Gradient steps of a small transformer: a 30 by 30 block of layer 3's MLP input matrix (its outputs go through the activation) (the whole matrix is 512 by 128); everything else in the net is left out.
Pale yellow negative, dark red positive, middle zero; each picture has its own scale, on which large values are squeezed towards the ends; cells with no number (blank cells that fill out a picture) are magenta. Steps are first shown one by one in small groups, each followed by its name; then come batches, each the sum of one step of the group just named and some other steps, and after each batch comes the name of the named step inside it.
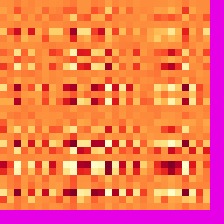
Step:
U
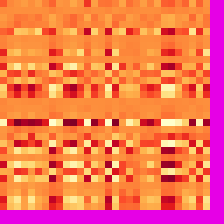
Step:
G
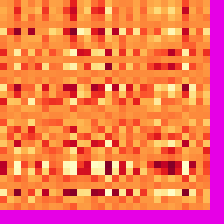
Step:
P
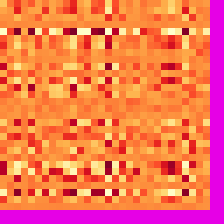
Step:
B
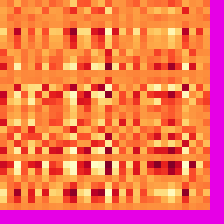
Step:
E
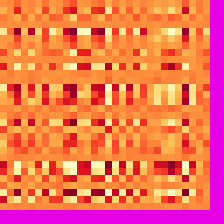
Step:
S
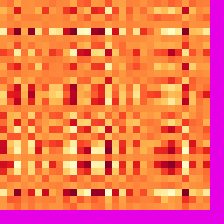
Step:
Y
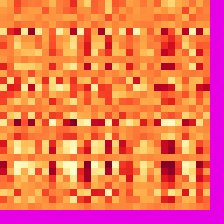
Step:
B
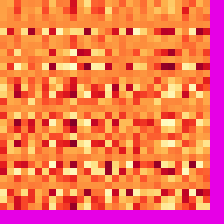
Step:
P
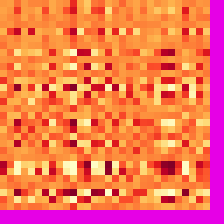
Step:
P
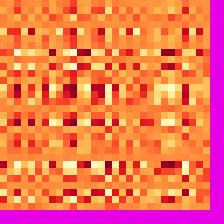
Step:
S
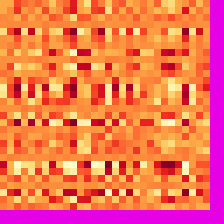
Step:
S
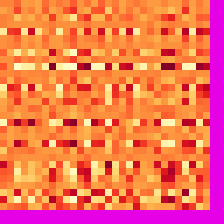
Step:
S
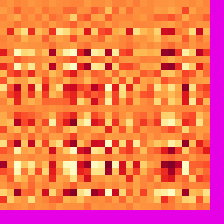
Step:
U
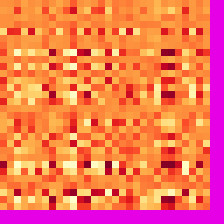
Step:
P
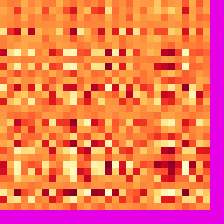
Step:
P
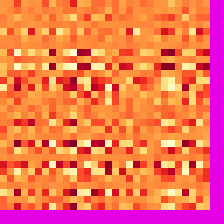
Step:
U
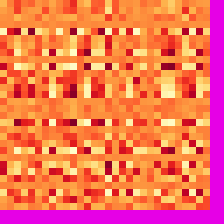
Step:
B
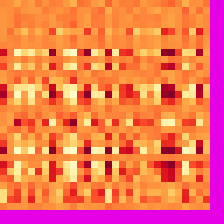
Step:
E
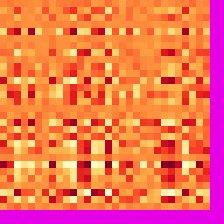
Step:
Y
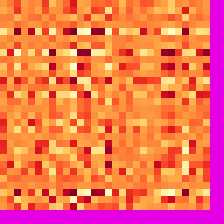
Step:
Y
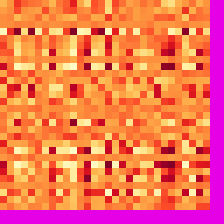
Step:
B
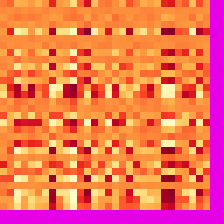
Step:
G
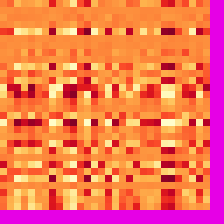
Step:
G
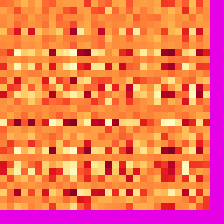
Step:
S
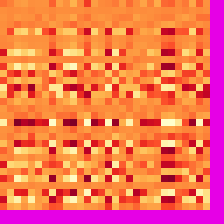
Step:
G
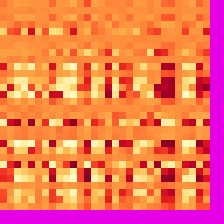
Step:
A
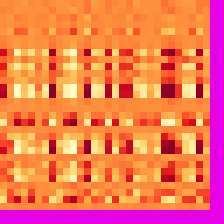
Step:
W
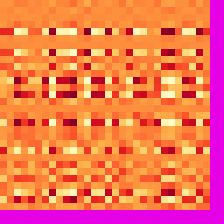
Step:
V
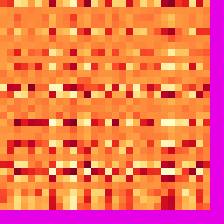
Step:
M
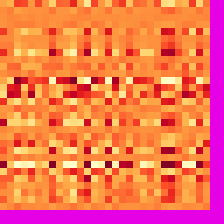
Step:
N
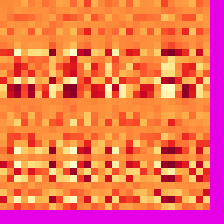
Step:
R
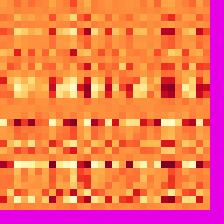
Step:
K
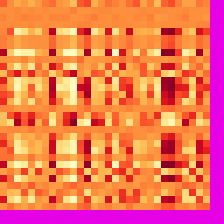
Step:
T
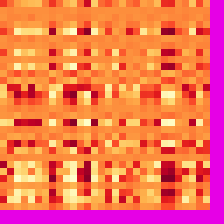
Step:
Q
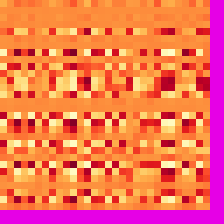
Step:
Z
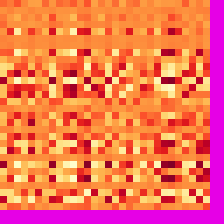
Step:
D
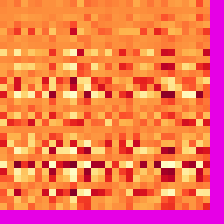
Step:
A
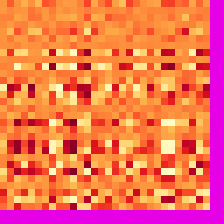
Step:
M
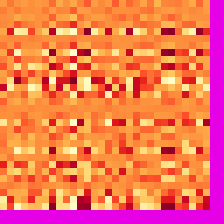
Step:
V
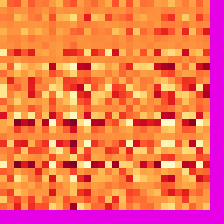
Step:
Z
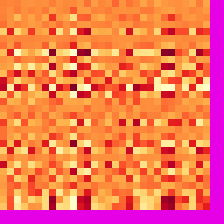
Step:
D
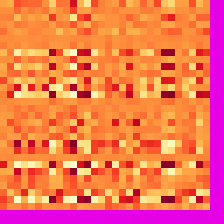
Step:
K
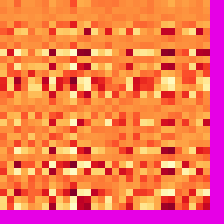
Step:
V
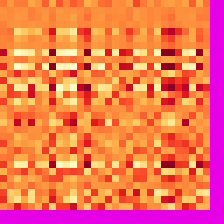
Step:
T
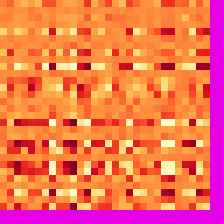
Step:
M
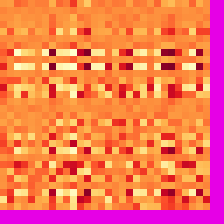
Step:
W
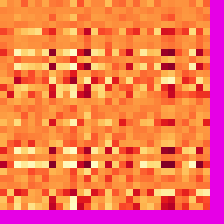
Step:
N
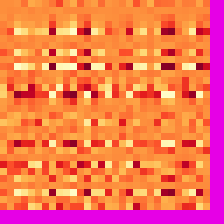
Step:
Q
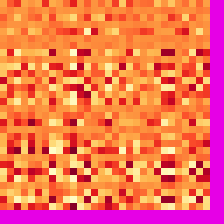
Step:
D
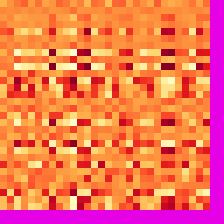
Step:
N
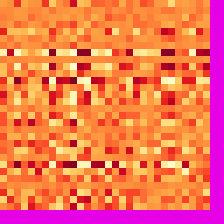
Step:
V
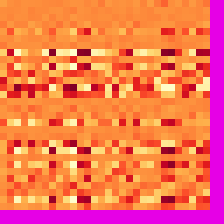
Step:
R
